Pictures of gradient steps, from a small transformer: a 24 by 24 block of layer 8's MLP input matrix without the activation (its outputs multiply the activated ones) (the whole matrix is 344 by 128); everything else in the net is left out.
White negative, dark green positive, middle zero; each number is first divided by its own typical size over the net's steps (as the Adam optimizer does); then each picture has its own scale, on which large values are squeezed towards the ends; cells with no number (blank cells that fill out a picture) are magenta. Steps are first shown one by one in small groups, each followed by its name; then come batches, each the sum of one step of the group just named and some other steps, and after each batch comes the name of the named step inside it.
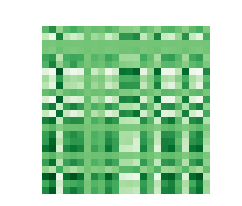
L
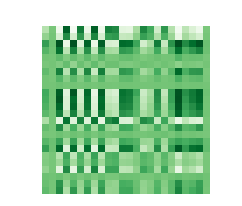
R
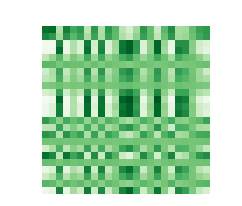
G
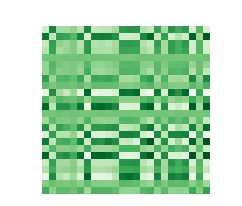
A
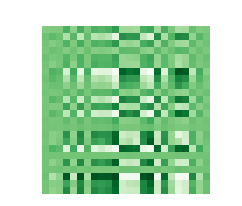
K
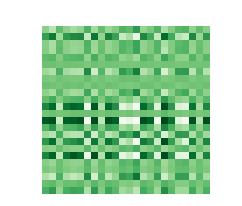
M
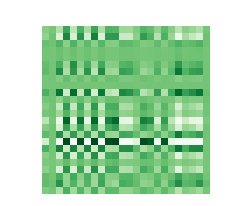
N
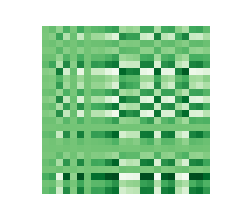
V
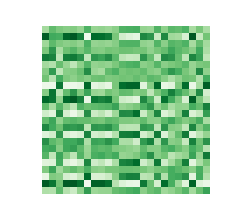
A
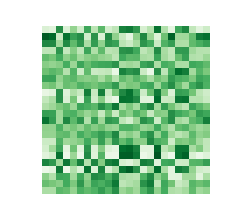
K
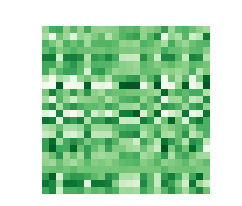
L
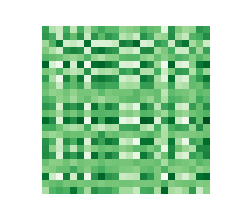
M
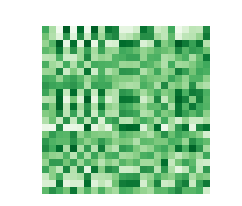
R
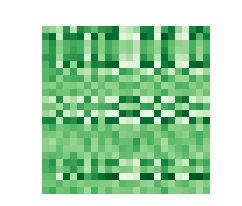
V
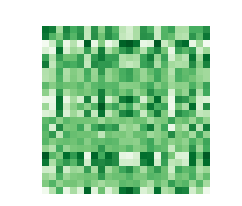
G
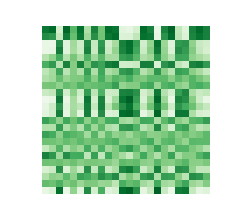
G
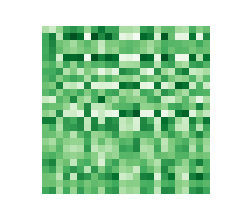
V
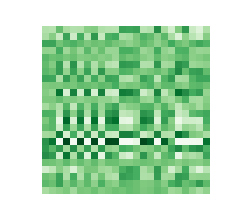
N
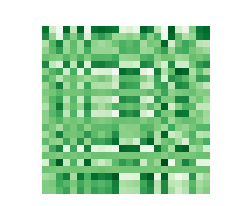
K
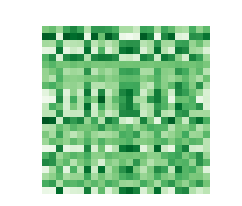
G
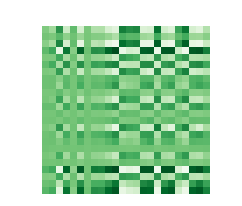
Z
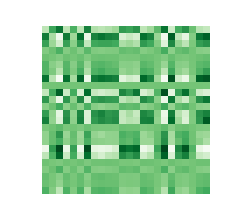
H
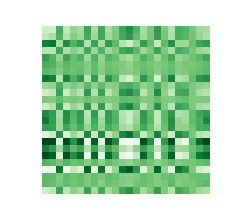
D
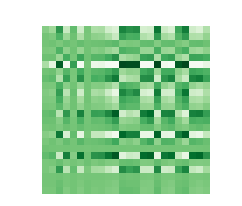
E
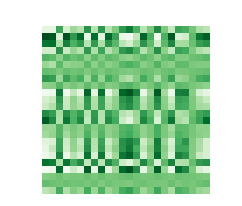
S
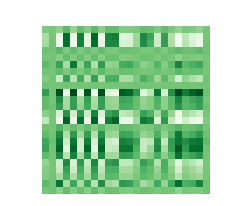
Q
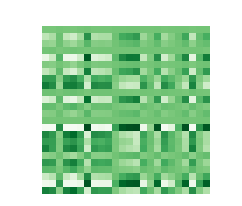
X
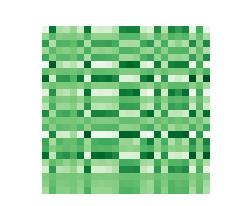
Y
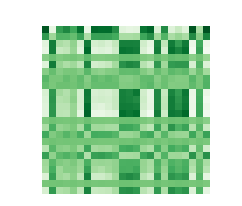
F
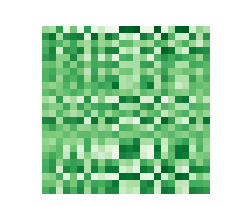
Z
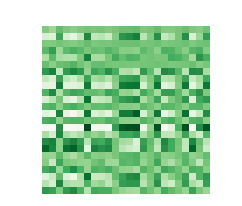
X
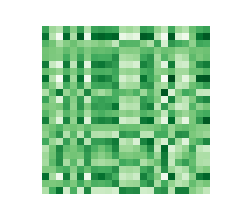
H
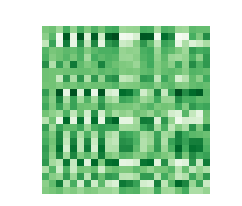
Q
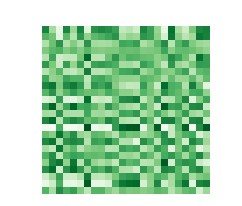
X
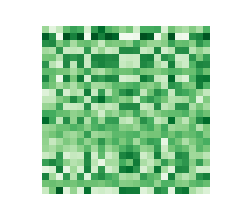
S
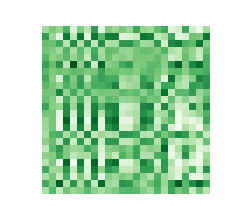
H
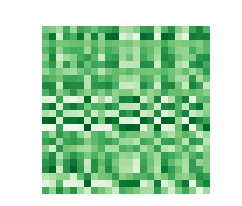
X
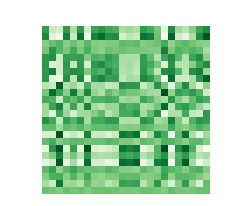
H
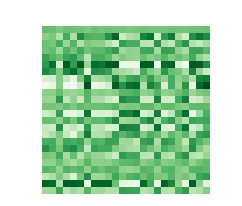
Z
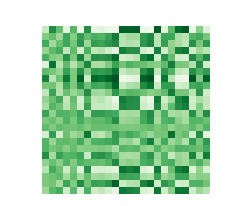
Y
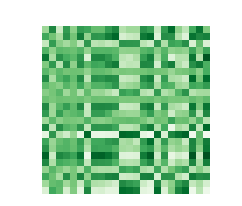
Y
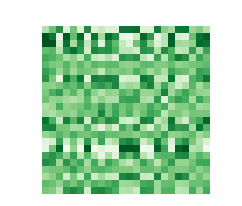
H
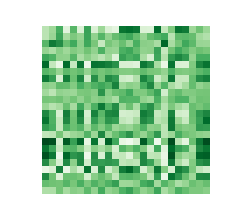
D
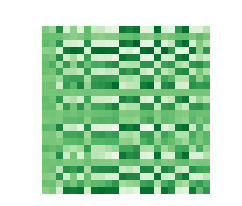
Z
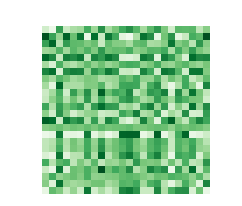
S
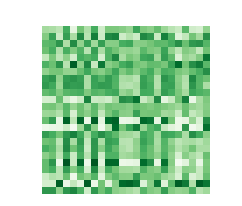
X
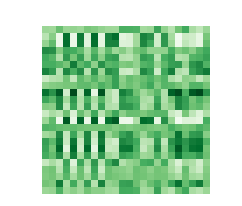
Q
